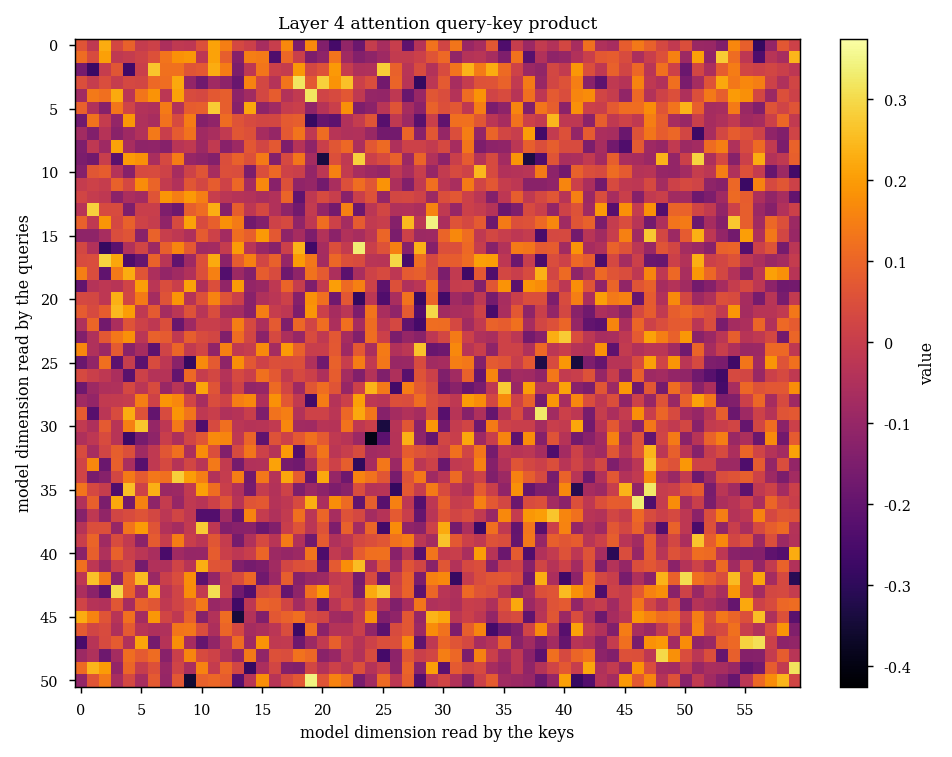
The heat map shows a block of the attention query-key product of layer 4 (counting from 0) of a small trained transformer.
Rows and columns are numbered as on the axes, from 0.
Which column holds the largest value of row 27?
35
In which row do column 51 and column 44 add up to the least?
7
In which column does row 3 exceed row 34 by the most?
22
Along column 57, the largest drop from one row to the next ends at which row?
19
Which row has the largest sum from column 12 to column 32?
2
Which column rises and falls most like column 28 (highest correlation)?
23
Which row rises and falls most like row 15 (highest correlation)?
25
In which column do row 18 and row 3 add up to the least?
12
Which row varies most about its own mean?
42
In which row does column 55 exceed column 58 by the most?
47
